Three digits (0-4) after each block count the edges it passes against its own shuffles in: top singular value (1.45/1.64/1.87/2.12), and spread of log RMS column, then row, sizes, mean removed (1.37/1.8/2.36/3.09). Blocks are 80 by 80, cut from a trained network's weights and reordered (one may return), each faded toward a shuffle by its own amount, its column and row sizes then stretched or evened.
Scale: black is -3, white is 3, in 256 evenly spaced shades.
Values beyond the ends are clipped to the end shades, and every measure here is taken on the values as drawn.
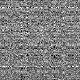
4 2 2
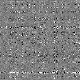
1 3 3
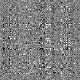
3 3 3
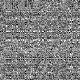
4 2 1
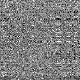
3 2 1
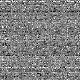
4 2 2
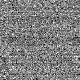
2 0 0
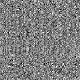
2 1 1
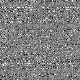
1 0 3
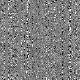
0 4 0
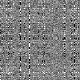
4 4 0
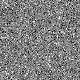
0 1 0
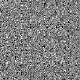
1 3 0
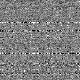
4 1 3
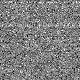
1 0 0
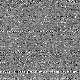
2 0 3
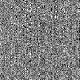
2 2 0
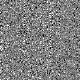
0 3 0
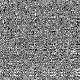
3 2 1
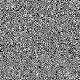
2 1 2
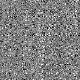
0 2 3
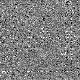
1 2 1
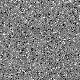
0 0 0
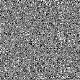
1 0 2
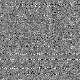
1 0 3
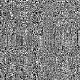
2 3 1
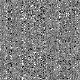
0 3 1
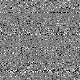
1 1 4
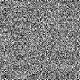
4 2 0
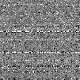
4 1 3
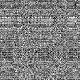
4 0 1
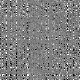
3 4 3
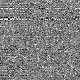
3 0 2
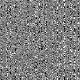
3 4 0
